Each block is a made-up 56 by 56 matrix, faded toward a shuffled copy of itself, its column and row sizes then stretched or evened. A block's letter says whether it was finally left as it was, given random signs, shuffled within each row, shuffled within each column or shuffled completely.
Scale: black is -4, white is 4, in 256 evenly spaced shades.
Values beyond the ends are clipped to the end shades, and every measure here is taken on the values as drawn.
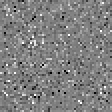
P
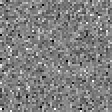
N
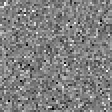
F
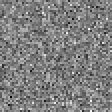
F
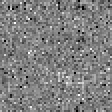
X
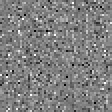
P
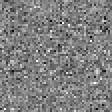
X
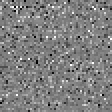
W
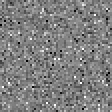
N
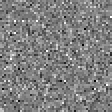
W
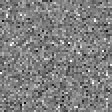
F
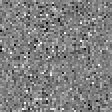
P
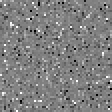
F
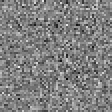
P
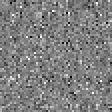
X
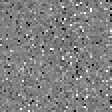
N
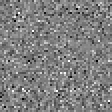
W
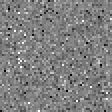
F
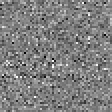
P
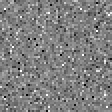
F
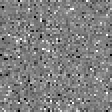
X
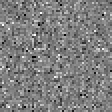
P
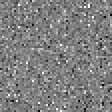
N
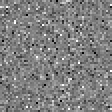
N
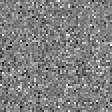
P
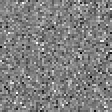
N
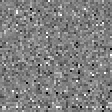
P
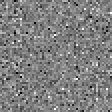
N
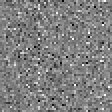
N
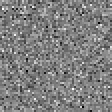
F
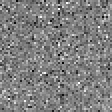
N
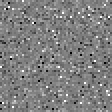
W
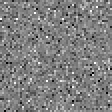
F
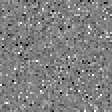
F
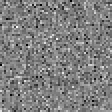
W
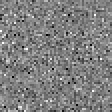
W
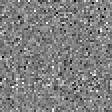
W
